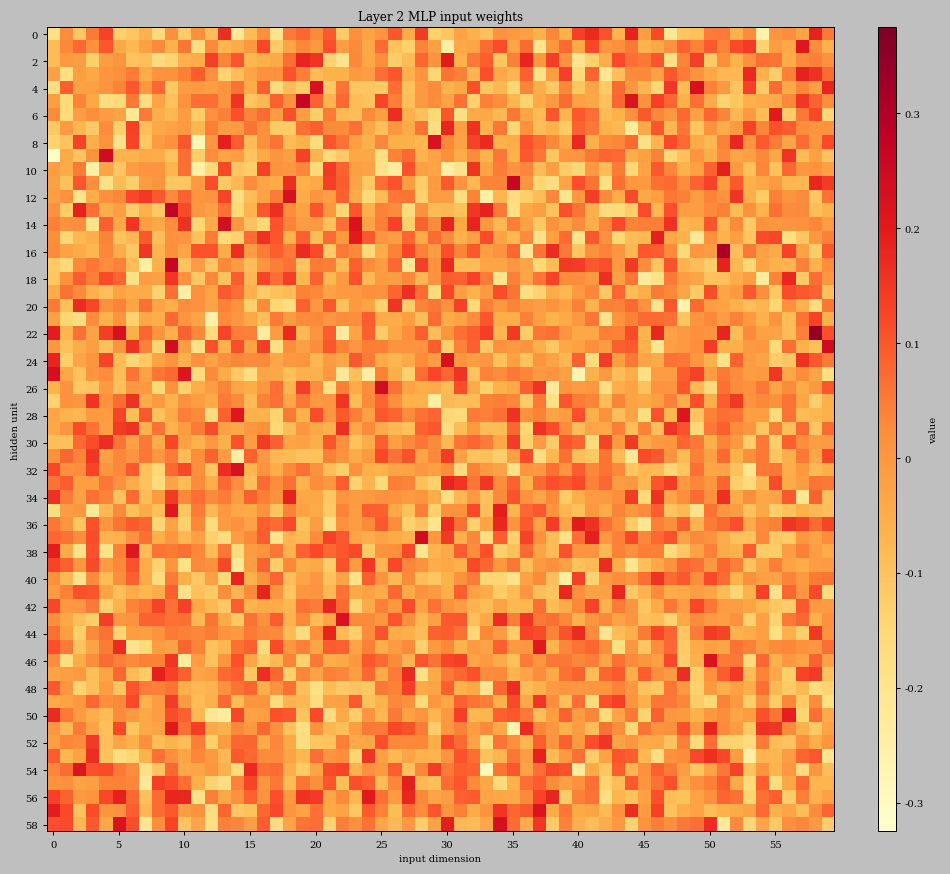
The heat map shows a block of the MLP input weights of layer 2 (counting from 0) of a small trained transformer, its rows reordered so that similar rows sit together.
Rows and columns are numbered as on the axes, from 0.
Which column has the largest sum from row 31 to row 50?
9
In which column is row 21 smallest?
12
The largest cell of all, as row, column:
22, 58
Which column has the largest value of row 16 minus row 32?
51
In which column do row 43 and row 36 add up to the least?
45
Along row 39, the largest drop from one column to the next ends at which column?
14
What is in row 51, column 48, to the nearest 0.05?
0.1
